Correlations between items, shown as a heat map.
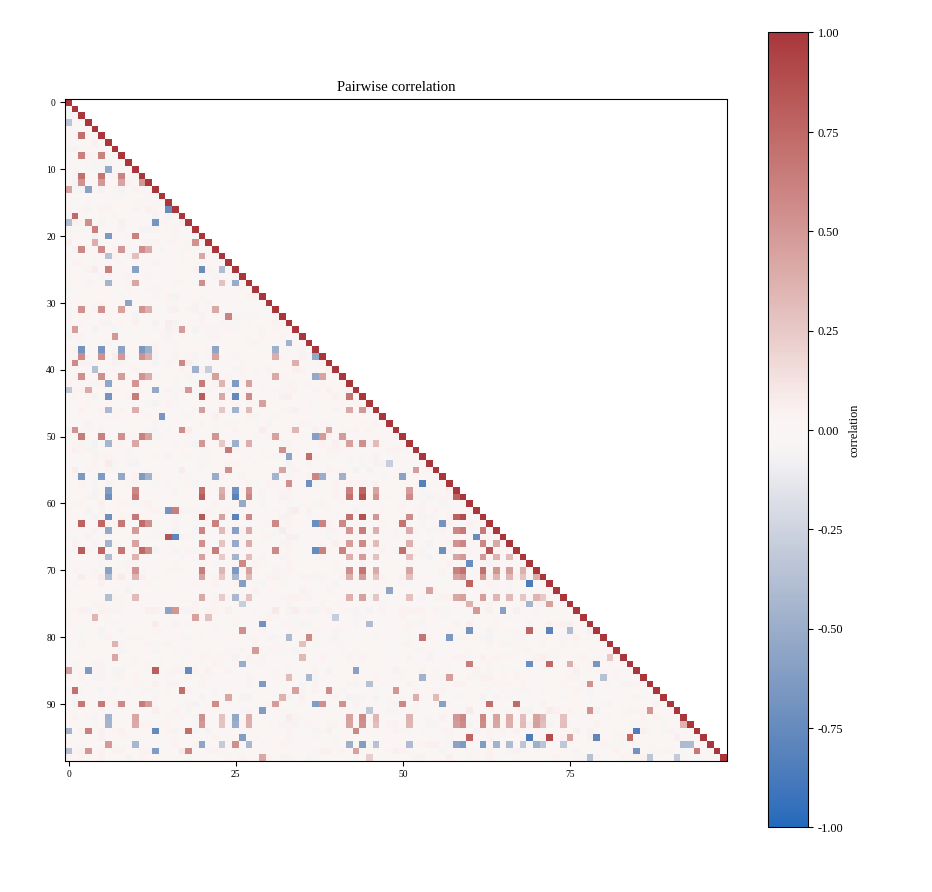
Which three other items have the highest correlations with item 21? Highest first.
19, 4, 77
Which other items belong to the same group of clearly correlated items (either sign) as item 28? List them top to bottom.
82
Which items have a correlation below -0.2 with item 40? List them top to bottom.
4, 19, 21, 77
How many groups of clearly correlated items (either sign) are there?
15
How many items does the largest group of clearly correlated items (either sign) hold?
22
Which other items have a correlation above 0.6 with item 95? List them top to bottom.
60, 72, 84
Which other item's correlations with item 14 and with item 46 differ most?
47
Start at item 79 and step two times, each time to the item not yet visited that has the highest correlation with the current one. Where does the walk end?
26
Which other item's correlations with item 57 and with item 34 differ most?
53
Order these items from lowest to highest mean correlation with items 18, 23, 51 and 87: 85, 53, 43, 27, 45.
85, 45, 53, 43, 27
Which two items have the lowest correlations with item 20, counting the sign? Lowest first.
25, 6
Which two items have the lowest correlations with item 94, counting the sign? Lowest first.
85, 13
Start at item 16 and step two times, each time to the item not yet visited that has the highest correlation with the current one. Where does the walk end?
76
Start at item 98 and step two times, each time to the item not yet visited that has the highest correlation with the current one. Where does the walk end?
45
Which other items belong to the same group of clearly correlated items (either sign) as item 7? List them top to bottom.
35, 81, 83
